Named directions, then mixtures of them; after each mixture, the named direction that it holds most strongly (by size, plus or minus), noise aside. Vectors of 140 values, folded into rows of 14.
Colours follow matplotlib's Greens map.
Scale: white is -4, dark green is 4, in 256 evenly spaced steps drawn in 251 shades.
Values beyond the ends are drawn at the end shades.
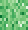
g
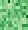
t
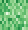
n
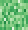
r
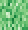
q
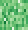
r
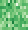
t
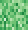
r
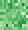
t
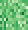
g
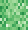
g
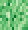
q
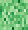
r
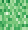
n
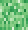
r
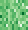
g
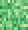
t
